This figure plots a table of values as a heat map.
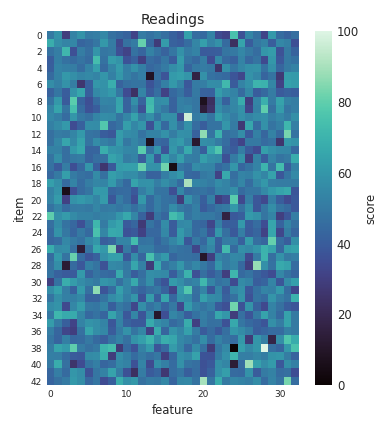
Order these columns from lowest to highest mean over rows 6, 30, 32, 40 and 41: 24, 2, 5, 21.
24, 5, 21, 2
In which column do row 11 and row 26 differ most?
8
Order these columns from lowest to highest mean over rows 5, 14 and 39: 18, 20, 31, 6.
20, 6, 31, 18
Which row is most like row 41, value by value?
7
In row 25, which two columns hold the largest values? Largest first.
29, 11
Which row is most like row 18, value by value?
10
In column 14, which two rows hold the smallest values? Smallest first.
34, 1
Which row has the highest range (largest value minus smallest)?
38
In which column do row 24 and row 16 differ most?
12
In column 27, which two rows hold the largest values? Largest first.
28, 6
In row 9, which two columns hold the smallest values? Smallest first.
20, 21
